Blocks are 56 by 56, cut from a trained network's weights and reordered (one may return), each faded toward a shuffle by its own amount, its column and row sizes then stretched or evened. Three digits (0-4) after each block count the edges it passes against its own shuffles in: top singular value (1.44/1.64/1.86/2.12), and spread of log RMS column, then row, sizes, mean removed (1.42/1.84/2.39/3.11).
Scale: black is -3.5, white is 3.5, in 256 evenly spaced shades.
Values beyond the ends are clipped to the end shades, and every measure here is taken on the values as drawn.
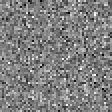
1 2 0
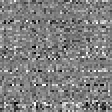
3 1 4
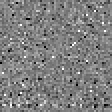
0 1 1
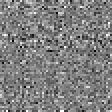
2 0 4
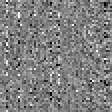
1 3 1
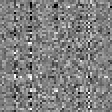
4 3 1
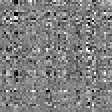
4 3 3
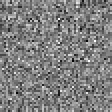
2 1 1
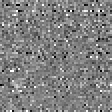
0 1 3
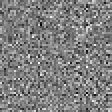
3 2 1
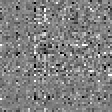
1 3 3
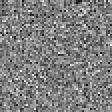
0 0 1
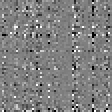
2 4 3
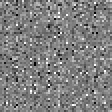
0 3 1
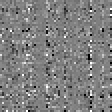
0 4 2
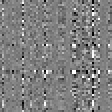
4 4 1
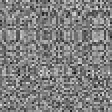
4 0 0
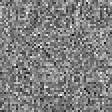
2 0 0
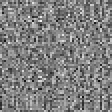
3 0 1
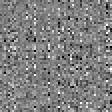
1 4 2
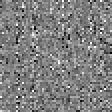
1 3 1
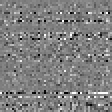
2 2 4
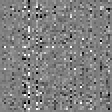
1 4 2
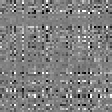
4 4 4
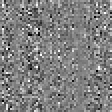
2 4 0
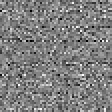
1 0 3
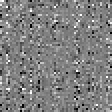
0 4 2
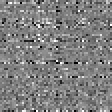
1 1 4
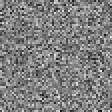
3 1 0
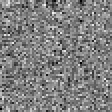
2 2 0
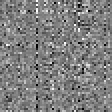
2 3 2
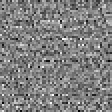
3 0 3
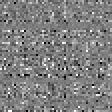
0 1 4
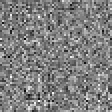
3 2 0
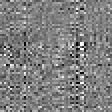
4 3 3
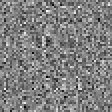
3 2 0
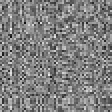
4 2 0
